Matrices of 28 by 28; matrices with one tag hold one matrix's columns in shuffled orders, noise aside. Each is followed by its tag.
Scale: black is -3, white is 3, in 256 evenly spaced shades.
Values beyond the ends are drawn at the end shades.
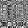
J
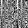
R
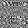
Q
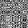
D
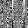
R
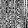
R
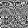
Q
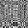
J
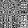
D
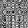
D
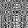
D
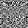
Q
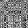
D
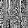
R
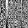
R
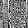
R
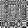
J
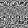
Q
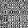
D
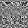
Q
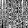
R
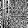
R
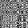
D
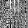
R
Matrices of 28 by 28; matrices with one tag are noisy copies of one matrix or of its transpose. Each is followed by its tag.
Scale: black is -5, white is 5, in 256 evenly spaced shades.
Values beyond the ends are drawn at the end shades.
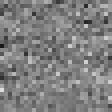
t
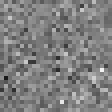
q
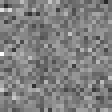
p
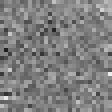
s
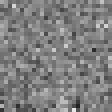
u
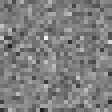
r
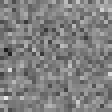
s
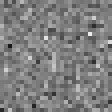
r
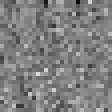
t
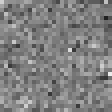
u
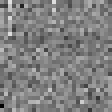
p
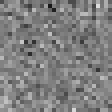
s
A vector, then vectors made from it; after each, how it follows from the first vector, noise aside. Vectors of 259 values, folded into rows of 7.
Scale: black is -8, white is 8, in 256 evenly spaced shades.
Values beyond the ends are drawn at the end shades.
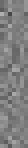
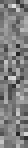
reversed, scaled up.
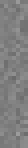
reversed, negated, shrunk.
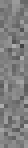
wrapped around.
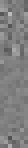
negated, partly zeroed.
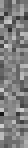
wrapped around, scaled up.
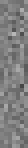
wrapped around.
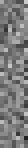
wrapped around, scaled up.
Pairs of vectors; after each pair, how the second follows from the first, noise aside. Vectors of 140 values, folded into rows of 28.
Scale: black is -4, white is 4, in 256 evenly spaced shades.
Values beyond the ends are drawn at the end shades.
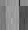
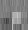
wrapped around, negated, partly zeroed.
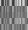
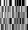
negated, scaled up.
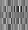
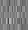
reversed, negated, shrunk.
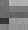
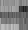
reversed.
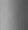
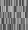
shuffled.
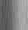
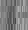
wrapped around, negated, partly zeroed.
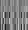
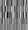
wrapped around.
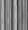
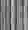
reversed.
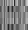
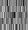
shuffled.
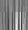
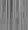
reversed, negated, shrunk.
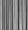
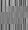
reversed, partly zeroed.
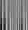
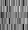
shuffled.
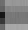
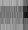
reversed.
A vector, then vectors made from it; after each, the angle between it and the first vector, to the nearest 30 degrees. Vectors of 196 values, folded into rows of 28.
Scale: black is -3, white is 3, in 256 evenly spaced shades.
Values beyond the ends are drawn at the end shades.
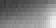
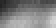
30 degrees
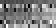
60 degrees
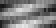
90 degrees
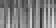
60 degrees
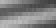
90 degrees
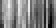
120 degrees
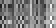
60 degrees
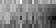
150 degrees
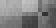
150 degrees
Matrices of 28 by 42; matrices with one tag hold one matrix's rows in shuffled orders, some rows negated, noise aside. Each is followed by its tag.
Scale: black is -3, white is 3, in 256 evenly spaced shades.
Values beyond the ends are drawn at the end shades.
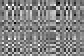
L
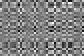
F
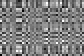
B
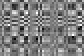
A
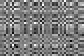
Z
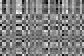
B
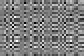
Z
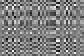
L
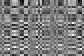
A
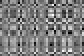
F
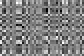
B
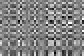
F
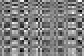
A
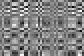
A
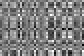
F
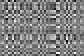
L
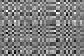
L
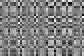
F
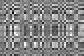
Z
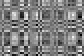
A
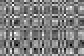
Z
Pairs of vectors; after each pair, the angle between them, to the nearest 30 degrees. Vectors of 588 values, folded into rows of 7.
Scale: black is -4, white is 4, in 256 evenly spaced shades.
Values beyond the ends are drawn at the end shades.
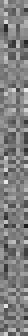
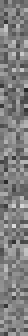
150 degrees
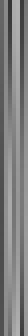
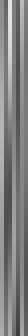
150 degrees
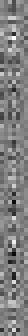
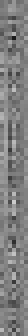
150 degrees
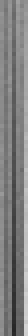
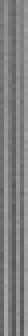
60 degrees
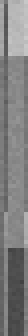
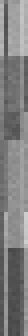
30 degrees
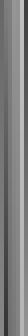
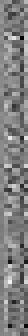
120 degrees
